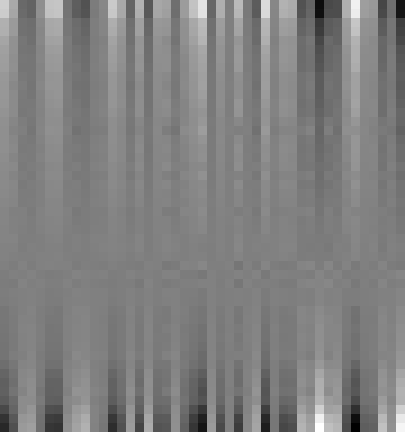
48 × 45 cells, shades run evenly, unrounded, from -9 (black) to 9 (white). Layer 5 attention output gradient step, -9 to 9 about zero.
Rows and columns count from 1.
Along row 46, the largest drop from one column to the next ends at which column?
30
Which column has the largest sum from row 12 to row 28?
40
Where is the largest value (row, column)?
48, 36
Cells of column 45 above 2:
7
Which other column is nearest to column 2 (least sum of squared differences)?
33
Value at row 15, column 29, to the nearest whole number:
-1
